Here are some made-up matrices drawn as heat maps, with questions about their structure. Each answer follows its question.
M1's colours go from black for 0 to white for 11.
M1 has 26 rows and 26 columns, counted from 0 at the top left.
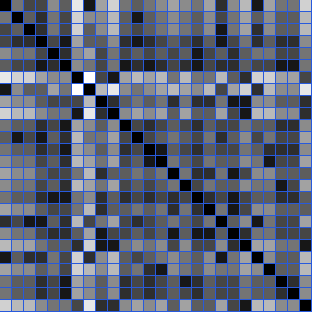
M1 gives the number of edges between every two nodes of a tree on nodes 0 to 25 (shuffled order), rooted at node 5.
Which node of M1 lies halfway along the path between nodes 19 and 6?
20
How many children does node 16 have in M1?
2
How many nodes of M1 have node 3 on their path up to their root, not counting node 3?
7
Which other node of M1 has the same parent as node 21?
2
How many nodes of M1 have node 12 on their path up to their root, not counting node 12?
2
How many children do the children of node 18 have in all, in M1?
1
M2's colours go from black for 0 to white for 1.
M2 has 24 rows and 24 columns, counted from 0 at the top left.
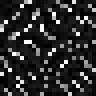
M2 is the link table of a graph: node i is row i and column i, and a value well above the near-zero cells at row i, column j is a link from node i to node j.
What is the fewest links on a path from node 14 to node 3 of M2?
6
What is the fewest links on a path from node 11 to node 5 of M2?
3
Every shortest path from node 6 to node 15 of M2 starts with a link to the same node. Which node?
node 0
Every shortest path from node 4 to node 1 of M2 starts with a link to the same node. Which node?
node 21
